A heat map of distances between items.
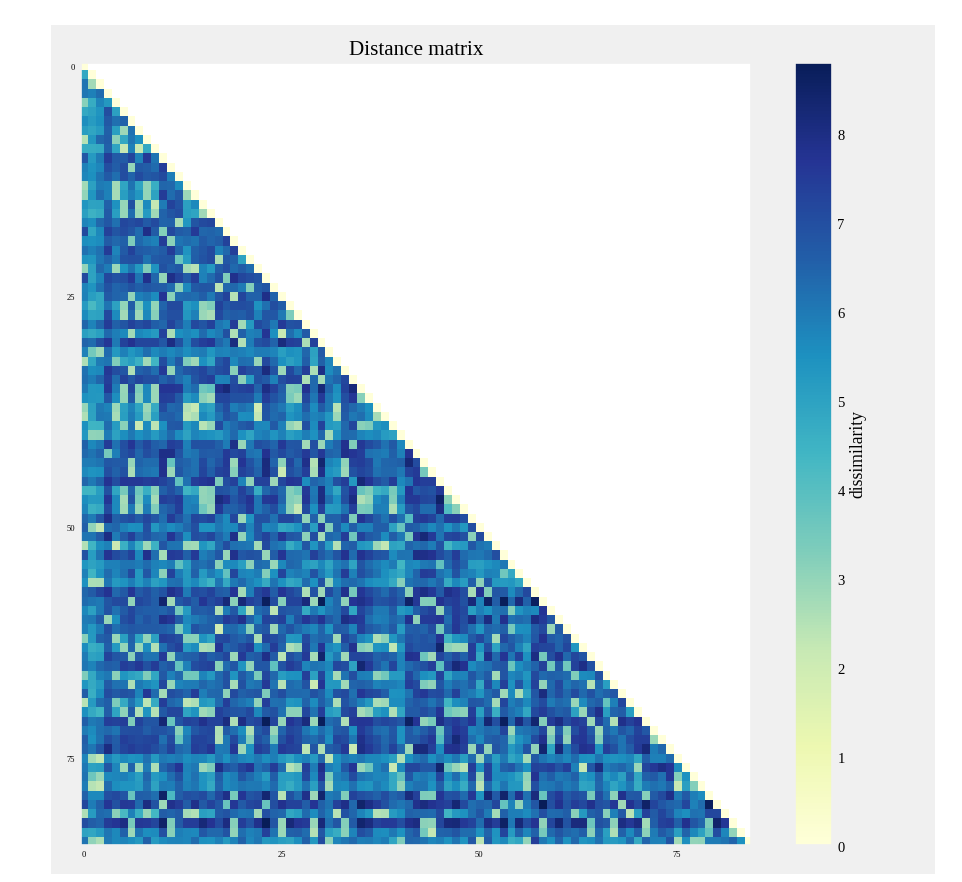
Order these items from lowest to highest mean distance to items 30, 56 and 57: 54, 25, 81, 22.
54, 81, 22, 25
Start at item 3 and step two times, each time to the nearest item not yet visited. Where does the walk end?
42
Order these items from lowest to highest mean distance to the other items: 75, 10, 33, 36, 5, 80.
75, 5, 36, 33, 10, 80
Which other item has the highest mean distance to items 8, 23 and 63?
82
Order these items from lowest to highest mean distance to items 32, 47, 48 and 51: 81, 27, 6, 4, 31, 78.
27, 81, 4, 78, 31, 6
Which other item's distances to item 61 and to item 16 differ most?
17
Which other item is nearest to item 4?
52
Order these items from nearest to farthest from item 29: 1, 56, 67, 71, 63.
67, 71, 1, 56, 63
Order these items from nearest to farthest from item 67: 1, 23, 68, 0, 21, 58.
58, 1, 0, 21, 68, 23
